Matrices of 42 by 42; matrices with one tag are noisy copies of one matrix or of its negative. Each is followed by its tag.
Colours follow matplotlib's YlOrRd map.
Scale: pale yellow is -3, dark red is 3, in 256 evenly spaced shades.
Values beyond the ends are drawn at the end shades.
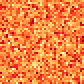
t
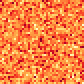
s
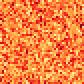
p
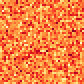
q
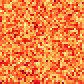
s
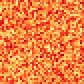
q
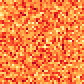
t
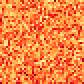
s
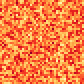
q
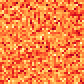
q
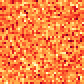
t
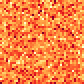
s
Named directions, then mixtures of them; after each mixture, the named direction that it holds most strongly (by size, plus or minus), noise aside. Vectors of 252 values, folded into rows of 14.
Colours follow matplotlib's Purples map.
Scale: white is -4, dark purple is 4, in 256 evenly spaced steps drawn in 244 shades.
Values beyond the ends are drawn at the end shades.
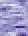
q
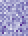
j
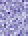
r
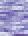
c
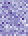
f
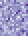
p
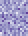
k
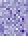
p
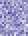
f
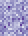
j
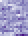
q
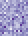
j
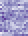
c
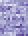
q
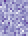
k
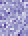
r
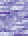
c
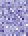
f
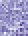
j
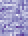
q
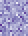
j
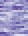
c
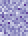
k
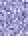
r
